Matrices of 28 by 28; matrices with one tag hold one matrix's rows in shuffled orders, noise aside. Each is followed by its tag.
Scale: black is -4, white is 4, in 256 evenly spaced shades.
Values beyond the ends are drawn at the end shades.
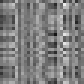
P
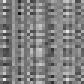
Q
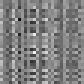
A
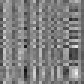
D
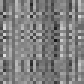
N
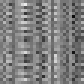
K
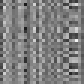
D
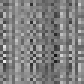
N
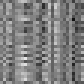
K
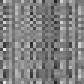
N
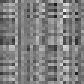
P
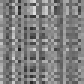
A
